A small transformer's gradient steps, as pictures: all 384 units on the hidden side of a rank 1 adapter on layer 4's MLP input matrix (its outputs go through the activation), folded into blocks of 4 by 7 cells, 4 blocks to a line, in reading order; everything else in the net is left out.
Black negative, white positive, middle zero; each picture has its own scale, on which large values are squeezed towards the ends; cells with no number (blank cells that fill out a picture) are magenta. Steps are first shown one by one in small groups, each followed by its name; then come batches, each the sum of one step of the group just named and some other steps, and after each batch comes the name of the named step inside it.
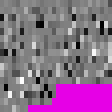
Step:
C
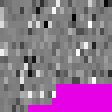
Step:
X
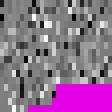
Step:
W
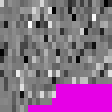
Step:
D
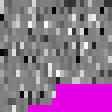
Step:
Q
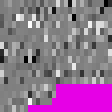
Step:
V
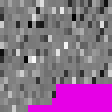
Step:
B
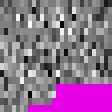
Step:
V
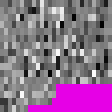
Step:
B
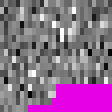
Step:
W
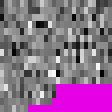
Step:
W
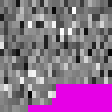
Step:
Q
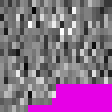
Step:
Q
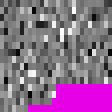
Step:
C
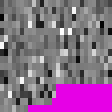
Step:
C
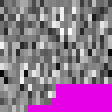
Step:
W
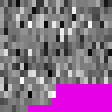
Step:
X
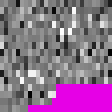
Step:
Q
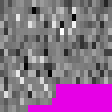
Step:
B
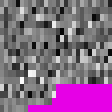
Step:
C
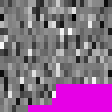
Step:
X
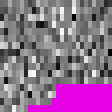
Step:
B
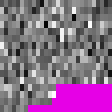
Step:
X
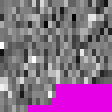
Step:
B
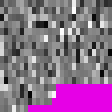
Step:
W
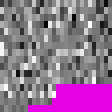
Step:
X
